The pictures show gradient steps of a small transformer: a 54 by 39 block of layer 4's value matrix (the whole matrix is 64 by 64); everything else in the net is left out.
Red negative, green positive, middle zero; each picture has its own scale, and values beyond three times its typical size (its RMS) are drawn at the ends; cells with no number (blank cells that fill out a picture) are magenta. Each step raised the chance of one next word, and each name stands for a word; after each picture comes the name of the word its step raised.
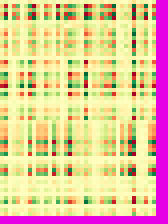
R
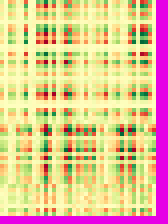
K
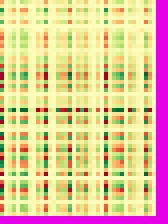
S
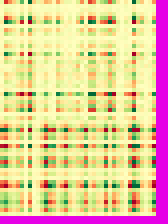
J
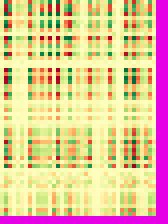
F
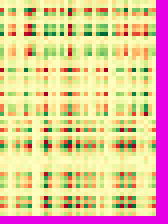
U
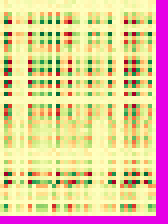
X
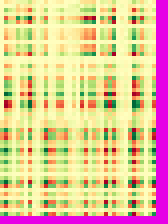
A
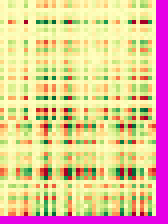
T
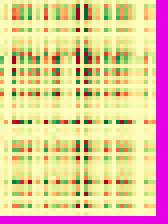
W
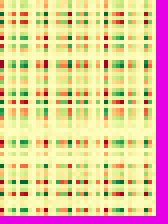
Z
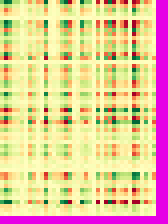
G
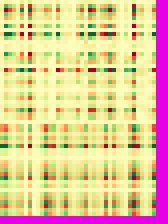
U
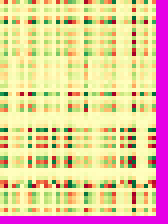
J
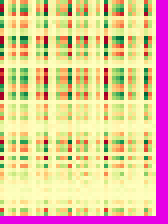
F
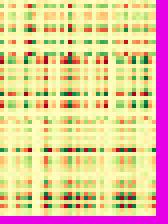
W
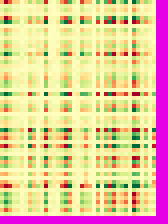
J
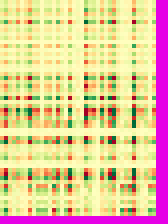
T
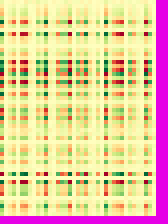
X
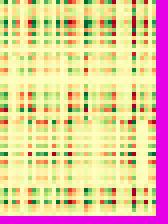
G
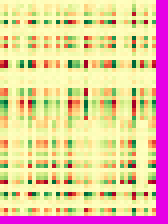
Z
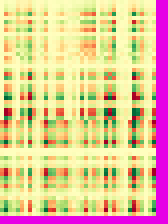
T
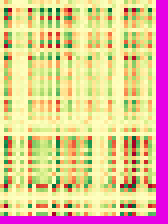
A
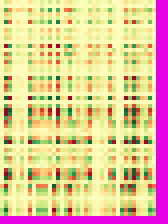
T
